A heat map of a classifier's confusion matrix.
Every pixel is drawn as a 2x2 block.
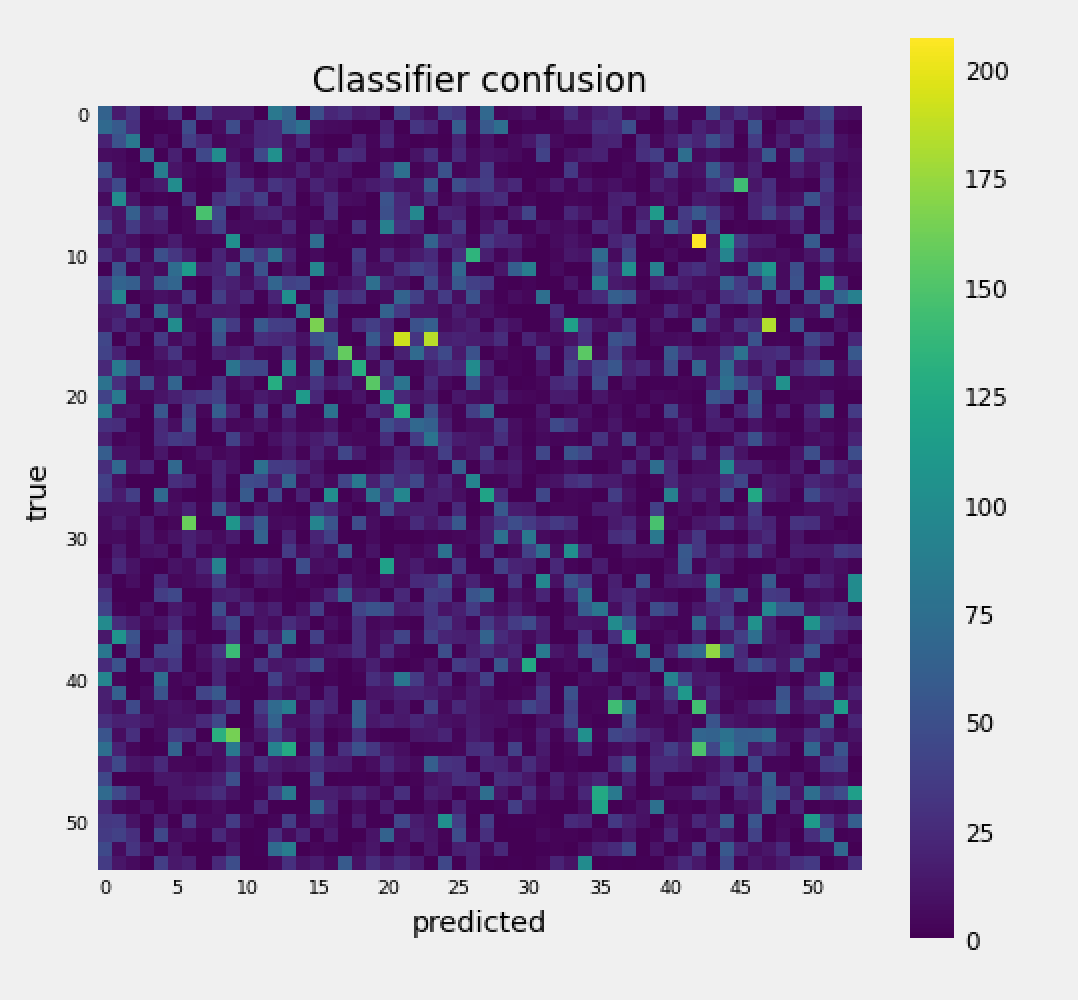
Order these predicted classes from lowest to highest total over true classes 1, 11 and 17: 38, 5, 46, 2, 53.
38, 2, 53, 5, 46
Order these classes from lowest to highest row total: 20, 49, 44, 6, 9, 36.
49, 6, 20, 9, 36, 44
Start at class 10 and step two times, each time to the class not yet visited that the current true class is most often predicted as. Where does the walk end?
18
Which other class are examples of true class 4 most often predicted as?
21
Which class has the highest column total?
0
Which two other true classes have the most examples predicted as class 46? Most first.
27, 36
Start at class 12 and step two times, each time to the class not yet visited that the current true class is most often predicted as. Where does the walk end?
20
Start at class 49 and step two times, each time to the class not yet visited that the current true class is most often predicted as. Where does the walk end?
47
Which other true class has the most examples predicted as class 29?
11
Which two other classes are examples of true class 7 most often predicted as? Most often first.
39, 22
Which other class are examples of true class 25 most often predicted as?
44
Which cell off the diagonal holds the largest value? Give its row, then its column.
9, 42
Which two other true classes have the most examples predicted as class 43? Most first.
38, 33
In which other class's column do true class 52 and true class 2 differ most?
13
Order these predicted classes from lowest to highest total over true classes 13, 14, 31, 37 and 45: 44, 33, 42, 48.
48, 33, 44, 42
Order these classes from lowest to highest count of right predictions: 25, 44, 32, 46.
32, 46, 25, 44
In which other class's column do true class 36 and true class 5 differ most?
45
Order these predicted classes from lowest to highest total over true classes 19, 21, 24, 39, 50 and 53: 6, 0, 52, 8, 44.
52, 6, 8, 44, 0
